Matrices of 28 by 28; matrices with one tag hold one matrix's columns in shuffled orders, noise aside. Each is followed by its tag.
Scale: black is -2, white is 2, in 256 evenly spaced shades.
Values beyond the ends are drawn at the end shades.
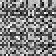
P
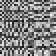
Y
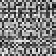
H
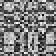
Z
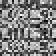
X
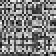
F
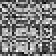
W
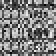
X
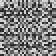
P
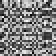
P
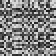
P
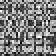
F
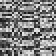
Y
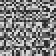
Y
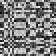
H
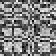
W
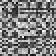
H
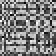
F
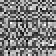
Y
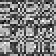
W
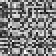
H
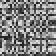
F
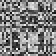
Z
